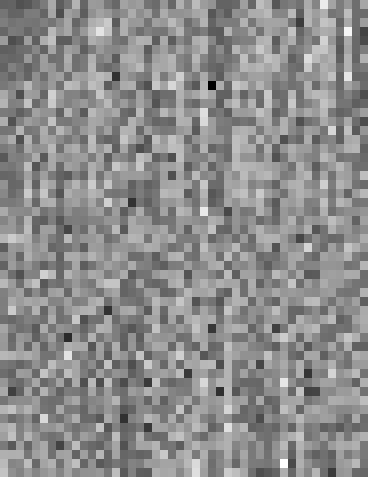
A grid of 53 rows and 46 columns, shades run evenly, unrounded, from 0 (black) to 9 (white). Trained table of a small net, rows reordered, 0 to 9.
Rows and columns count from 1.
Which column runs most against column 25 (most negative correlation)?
11
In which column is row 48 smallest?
19
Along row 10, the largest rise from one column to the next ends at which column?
28
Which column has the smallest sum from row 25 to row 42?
8
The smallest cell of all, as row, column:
10, 27
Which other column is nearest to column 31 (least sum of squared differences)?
21
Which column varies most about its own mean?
29
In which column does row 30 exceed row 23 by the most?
17
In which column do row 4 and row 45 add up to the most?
44
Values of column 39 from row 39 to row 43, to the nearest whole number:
3 6 4 2 4
